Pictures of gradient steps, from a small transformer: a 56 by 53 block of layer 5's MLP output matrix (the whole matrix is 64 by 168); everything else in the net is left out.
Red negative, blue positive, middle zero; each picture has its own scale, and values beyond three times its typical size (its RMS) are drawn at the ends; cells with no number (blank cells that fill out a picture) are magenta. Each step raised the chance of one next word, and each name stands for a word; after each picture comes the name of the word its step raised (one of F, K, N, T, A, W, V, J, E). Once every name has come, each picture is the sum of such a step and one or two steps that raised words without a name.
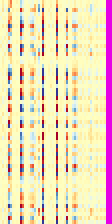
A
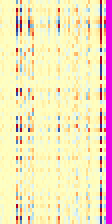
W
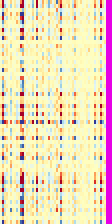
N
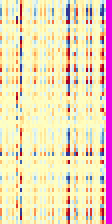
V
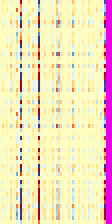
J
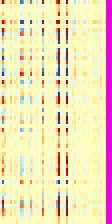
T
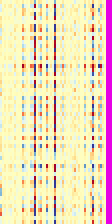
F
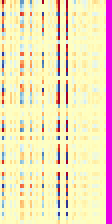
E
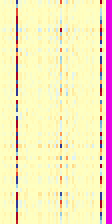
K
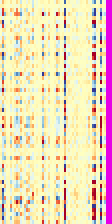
J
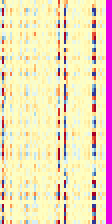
A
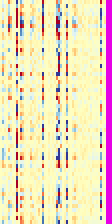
W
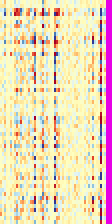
V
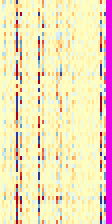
A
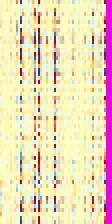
T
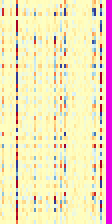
F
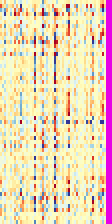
N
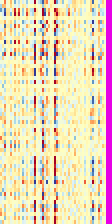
T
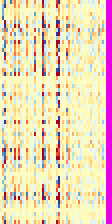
K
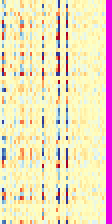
E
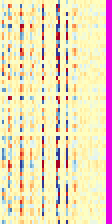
F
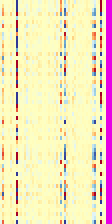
E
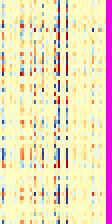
K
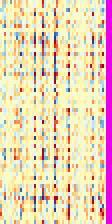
J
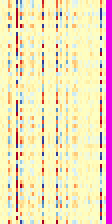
E
